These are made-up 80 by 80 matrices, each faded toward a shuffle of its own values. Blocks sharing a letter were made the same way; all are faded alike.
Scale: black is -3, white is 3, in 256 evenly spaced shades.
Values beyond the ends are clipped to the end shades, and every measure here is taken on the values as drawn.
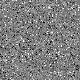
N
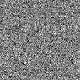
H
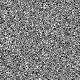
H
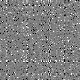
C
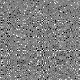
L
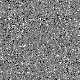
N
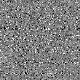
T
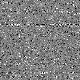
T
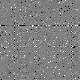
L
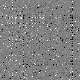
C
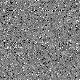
N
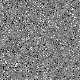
N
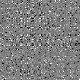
L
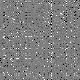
L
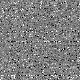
T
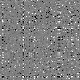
L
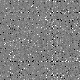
C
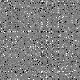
C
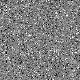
N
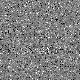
N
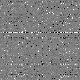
L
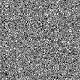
H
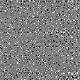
C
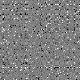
L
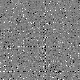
C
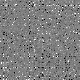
C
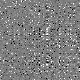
C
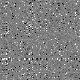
C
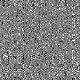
C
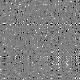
L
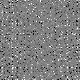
C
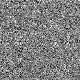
H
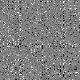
C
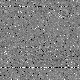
T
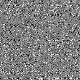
T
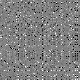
L
